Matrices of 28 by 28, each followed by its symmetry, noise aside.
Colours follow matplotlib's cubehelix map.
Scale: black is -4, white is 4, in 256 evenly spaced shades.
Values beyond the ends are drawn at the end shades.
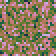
symmetric.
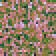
antisymmetric.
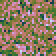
symmetric.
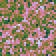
symmetric.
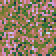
symmetric.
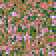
no symmetry.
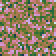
antisymmetric.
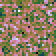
symmetric across the other diagonal.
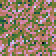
symmetric.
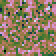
symmetric across the other diagonal.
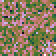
symmetric.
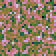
symmetric across the other diagonal.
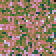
antisymmetric.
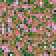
antisymmetric.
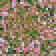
symmetric.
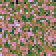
antisymmetric.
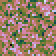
symmetric across the other diagonal.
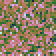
antisymmetric.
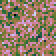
symmetric.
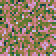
symmetric.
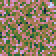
symmetric across the other diagonal.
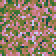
symmetric.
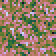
symmetric across the other diagonal.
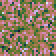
antisymmetric.
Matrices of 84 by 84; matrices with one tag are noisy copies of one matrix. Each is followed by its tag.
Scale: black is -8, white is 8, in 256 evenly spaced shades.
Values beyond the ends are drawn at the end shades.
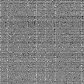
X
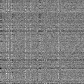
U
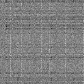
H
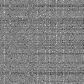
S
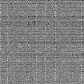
X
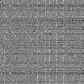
S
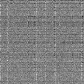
X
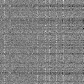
S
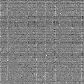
X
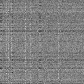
U
